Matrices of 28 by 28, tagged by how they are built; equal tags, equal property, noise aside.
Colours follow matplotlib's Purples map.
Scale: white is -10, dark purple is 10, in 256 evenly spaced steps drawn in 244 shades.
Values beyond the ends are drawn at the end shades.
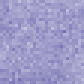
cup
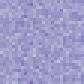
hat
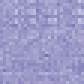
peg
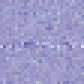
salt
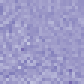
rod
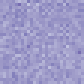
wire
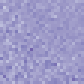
rod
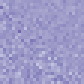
rod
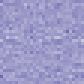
wire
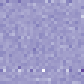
salt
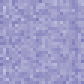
hat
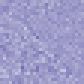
rod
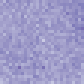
cup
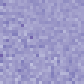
rod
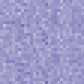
hat
